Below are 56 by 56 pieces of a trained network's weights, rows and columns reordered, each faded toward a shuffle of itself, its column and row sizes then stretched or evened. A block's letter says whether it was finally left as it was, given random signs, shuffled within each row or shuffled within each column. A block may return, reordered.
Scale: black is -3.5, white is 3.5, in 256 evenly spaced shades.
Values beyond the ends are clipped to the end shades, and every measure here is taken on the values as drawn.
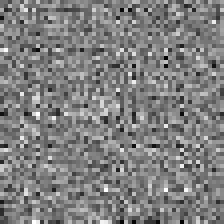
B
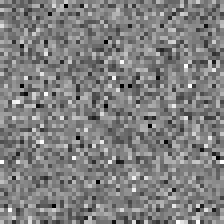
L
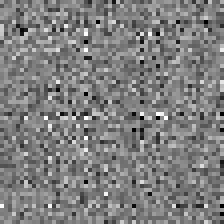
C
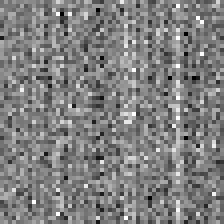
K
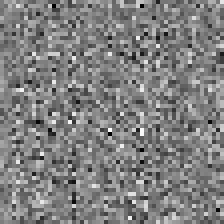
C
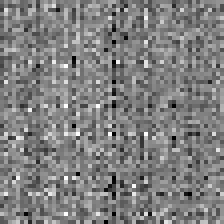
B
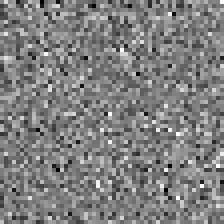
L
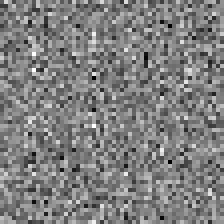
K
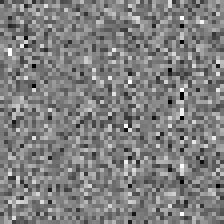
K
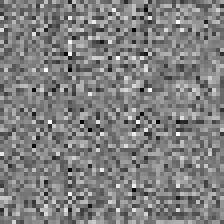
B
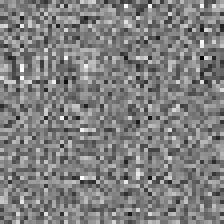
B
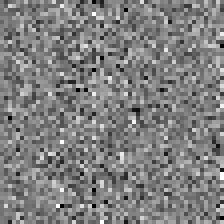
K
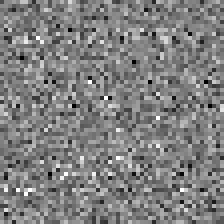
L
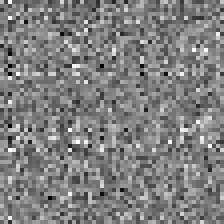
B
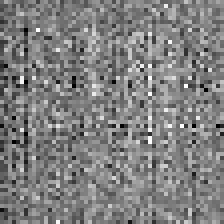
B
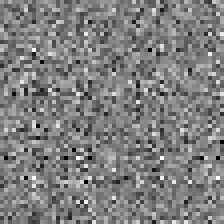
C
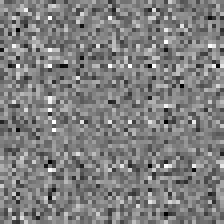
C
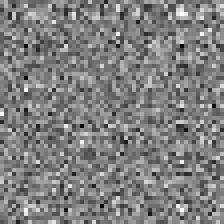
B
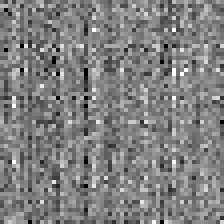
B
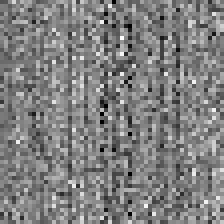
K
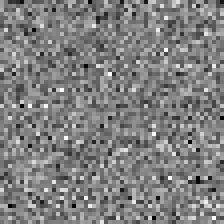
L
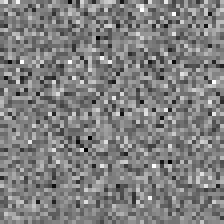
L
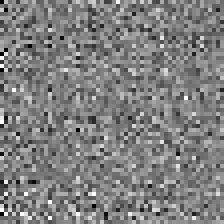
B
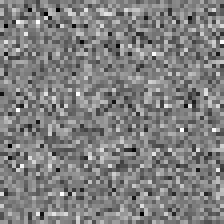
L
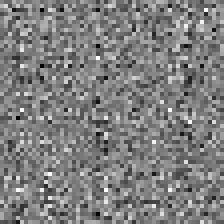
C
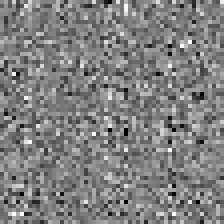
C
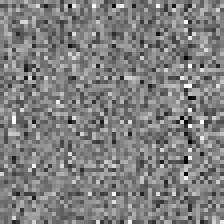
C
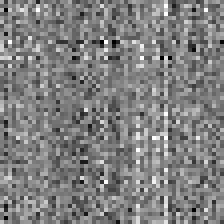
B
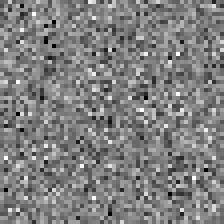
K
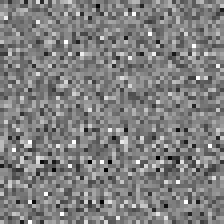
L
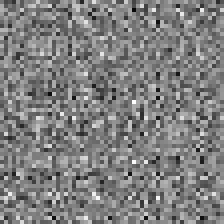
B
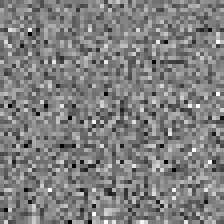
L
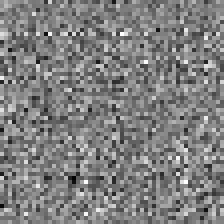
C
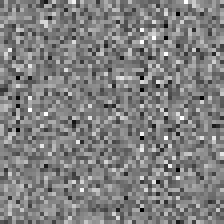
K
